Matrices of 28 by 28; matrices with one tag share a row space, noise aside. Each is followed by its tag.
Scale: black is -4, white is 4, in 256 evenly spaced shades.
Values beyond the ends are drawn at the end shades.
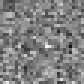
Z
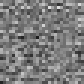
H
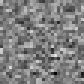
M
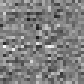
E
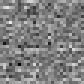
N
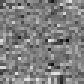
E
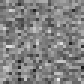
N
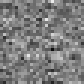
E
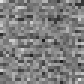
H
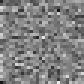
H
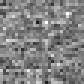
E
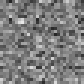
M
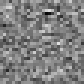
Z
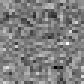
Z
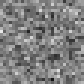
M
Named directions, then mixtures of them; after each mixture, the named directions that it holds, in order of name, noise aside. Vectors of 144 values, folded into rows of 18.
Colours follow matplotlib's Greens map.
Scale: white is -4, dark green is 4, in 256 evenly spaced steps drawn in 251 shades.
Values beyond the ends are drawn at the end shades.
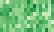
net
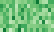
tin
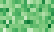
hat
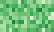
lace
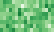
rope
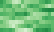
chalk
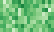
lace, rope.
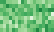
chalk, lace.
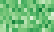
lace.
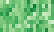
net.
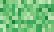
hat, lace, rope.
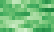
chalk.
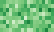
chalk, hat, tin.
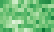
chalk, lace.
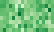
chalk, rope, tin.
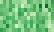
net, rope, tin.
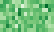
rope, tin.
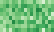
lace.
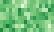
rope.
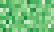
hat.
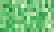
hat, net, rope.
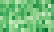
chalk, net, tin.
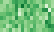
rope, tin.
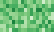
lace.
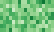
lace.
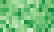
chalk, hat, rope.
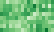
chalk, net.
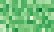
hat, lace.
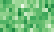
rope.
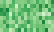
hat, net, tin.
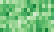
chalk, net.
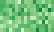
chalk, lace, tin.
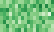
hat, net, tin.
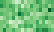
chalk, rope, tin.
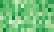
chalk, rope, tin.
